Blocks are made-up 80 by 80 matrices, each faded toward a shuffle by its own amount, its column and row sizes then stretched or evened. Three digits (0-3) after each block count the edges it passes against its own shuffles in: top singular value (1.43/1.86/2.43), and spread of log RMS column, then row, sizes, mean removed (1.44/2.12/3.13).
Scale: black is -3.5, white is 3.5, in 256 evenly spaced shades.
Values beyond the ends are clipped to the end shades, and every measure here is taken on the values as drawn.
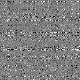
2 1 3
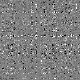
0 2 2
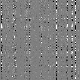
3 3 1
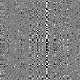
3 3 1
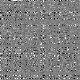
1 2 3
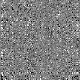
2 2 1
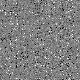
1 1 1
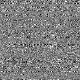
0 0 3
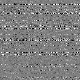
2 0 3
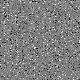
1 1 0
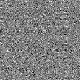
2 0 0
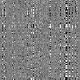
3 3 1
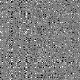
2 2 2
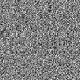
2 1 0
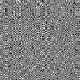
3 1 0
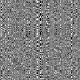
3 3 0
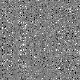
1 2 1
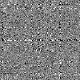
2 2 2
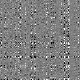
2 3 2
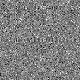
2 0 0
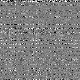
0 1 3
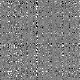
1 3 2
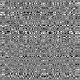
3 0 3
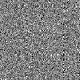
2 1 0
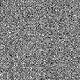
2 0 0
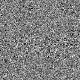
1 0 1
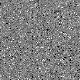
1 1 1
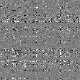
2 2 3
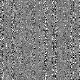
0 3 0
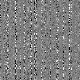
2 3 0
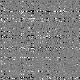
2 2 3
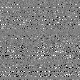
0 0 3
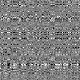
3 0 3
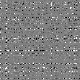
2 2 3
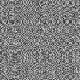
3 0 1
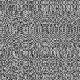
3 0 0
